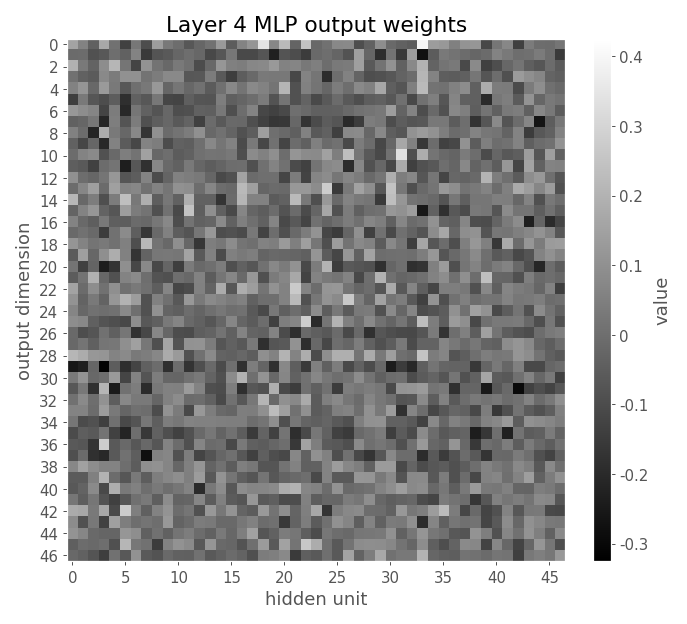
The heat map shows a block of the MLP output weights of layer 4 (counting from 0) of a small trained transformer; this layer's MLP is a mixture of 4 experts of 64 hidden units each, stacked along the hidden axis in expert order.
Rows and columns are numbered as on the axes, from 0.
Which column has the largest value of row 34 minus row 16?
43
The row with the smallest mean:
29
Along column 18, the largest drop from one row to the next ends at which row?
1
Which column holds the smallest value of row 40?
12
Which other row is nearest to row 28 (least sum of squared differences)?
32
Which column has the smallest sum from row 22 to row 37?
7
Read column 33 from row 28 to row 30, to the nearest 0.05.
0.25 -0.05 -0.05
